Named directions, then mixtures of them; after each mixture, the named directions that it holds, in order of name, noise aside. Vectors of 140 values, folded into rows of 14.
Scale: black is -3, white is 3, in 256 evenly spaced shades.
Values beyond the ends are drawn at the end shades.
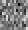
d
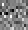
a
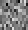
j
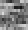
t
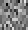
j.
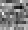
a, t.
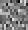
j, t.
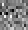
a.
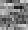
t.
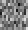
d.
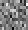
a, j.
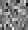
j.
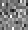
a, j.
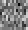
d.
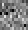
a, t.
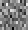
a, j.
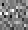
a.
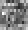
d, t.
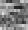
t.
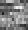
t.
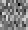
d.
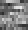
t.
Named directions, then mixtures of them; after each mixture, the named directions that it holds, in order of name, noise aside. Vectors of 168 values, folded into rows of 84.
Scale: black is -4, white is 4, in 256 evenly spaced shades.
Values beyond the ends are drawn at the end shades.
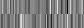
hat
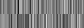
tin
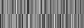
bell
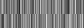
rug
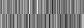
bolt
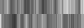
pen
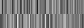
bell, bolt, tin.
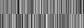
bell, rug, tin.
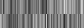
hat, pen, tin.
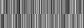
rug.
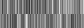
bolt, pen, tin.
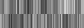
bell, pen, tin.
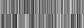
pen, rug, tin.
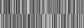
bell, hat, rug.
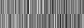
bell, bolt.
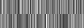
bolt, rug, tin.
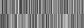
bolt, tin.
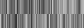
bolt, pen, rug.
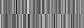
bell.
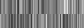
pen, tin.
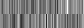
hat, pen, tin.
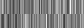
hat, pen, rug.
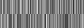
bolt, rug, tin.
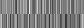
bolt.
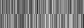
bolt, hat, rug.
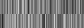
bell, pen, tin.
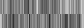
bolt, pen.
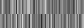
bell, bolt, pen.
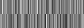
bolt, hat, tin.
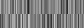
bell, hat.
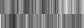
pen.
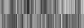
bell, pen.
